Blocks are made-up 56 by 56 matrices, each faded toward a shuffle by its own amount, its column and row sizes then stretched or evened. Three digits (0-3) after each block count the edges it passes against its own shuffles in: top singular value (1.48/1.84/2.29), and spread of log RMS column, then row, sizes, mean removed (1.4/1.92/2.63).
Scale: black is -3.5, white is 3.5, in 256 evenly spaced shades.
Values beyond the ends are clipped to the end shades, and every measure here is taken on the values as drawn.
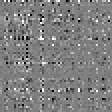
1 3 3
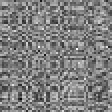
3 1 1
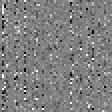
0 3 0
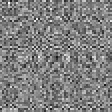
3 0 2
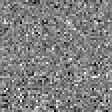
1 1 2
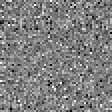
1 1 0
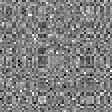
3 0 1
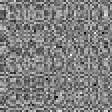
3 0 1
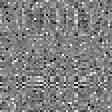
3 1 1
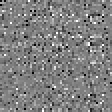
2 1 1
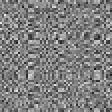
3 2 1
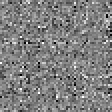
0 2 2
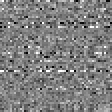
2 0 3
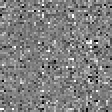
0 2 2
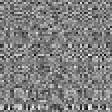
3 0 3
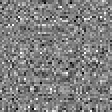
2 0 2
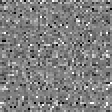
2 0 2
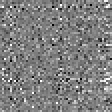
2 2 2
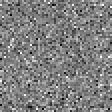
0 0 0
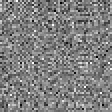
2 0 1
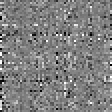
1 3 2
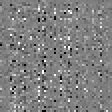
0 3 2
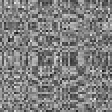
3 1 0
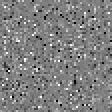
0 1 0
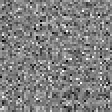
2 1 0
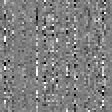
1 3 0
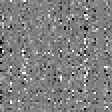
0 3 1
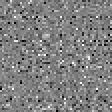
1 0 2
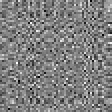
3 2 0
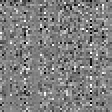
0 3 2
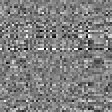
3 1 3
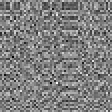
3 0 1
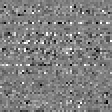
1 0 3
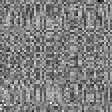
3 0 0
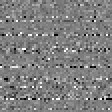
1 0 3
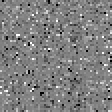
0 1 0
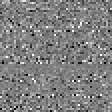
1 0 3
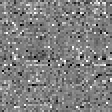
2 0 2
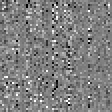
0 3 0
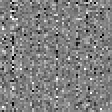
1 3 0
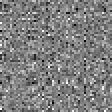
2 3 0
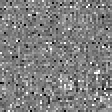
1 0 1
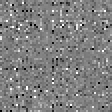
0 2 2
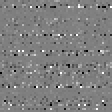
0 0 3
